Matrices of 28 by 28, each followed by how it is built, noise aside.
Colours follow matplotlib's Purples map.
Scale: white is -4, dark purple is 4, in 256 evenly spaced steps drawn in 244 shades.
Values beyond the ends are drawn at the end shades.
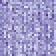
blocks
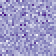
uneven rows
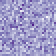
noise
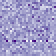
uneven rows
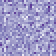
blocks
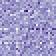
uneven rows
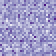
repeating columns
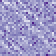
Toeplitz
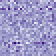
uneven rows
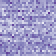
blocks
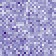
Toeplitz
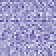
repeating columns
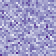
Toeplitz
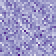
Toeplitz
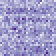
blocks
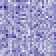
blocks
